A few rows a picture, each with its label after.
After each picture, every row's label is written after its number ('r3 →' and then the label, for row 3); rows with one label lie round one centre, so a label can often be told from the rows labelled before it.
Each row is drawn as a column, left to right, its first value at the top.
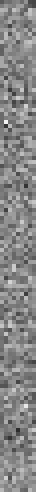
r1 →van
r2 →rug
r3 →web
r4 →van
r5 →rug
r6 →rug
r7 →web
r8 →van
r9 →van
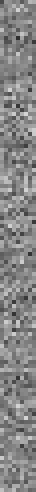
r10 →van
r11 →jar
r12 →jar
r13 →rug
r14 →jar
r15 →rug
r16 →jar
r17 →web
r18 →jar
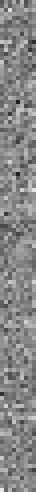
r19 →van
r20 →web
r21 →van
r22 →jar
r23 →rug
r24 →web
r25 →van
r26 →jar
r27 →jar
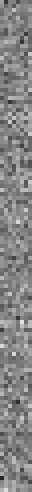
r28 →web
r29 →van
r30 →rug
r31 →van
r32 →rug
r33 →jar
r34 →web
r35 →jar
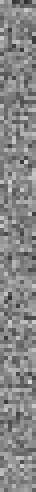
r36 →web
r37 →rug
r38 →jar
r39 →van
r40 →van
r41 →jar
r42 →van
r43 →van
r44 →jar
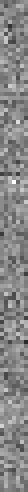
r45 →rug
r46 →van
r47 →jar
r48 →jar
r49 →rug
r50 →jar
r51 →jar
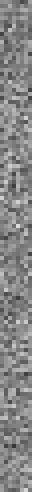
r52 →web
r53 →jar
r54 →rug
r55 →rug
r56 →jar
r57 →van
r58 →van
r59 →web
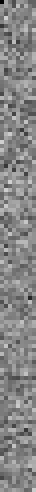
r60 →van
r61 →web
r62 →jar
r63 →van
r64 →jar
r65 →jar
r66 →rug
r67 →jar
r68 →van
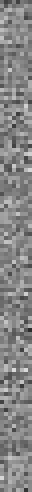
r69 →rug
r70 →van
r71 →van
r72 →rug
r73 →van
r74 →van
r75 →rug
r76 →rug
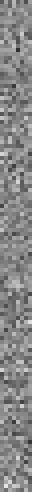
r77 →van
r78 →rug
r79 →van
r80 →web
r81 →jar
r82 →rug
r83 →van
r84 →web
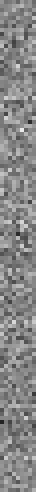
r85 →web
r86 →van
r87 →rug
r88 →jar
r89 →rug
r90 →rug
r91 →jar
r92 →web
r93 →van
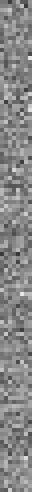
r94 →jar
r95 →rug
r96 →van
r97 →rug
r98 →web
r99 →rug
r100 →van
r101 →web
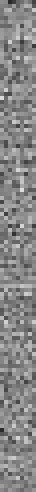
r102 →rug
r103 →jar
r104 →van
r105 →rug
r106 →rug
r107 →jar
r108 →rug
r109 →rug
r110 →van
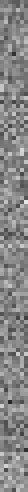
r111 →rug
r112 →jar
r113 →rug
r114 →rug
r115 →van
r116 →rug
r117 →van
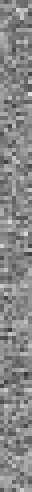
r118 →rug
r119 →rug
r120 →rug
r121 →jar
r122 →van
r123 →van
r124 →van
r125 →web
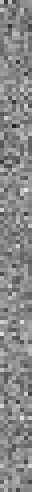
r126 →jar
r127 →van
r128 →web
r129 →rug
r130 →rug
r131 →jar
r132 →web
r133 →jar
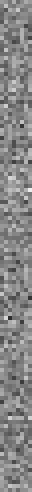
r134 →rug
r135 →web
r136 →jar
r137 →jar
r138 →jar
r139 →rug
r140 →web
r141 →jar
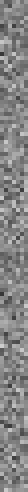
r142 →web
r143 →van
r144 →van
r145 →jar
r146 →web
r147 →rug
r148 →jar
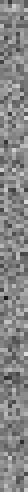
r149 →rug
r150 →jar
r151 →van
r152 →rug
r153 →jar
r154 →web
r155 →van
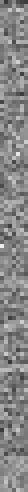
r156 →rug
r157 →van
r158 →van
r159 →jar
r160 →van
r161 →van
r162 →van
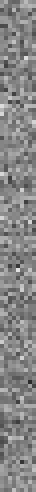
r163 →web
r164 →web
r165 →rug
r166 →van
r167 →rug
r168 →jar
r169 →web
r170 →rug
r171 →web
